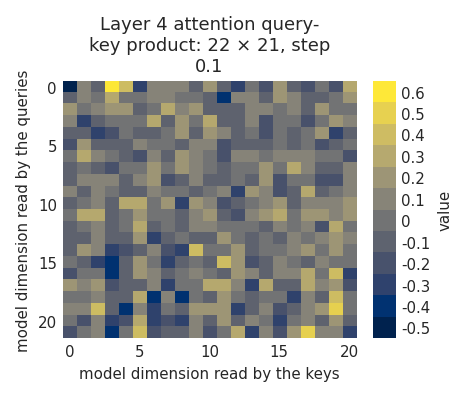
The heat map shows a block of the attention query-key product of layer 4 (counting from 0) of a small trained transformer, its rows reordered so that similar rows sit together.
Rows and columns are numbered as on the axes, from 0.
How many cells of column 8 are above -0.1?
11
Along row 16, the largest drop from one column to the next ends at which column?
20
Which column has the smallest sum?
3
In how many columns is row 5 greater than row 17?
8
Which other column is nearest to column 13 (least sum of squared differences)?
7
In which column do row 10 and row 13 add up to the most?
5
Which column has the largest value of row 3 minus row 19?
6
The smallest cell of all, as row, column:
0, 0
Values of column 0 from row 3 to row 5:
0.1 -0.1 -0.2
